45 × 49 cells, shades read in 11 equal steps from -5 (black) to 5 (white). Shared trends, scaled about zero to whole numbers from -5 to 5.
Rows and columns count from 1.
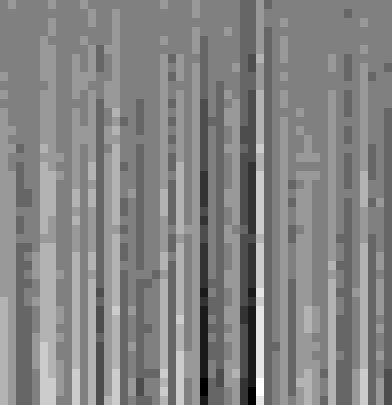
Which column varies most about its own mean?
26
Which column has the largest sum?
33
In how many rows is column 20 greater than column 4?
15
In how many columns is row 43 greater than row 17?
19
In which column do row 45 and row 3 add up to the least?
32
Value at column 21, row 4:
0
